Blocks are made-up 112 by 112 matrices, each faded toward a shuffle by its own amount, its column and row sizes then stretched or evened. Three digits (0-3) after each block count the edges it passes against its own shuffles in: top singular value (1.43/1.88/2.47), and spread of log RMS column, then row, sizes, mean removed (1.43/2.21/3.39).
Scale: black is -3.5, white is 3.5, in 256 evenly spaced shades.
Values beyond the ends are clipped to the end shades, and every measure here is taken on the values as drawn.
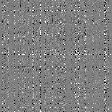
2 3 2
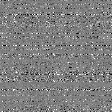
1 1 3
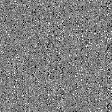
1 2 0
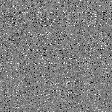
1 0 2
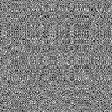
3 0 1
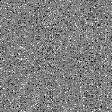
2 1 0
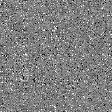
1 1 1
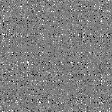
1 2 2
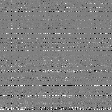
3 1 3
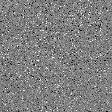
0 1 1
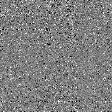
0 1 2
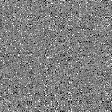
2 1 1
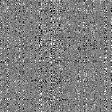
1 3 2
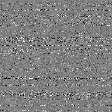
2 0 3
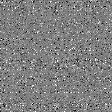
1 1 2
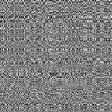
3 1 3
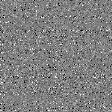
0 1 2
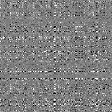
3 2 3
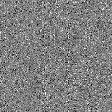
2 1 0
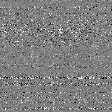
1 1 3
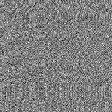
3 0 0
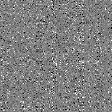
2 2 1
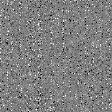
1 2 0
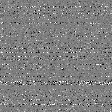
0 0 3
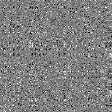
2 2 2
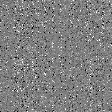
0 2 1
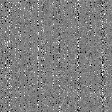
1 3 0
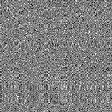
3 1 0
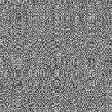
3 1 1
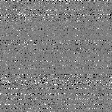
1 1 3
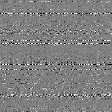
3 0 3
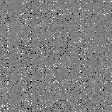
1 2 2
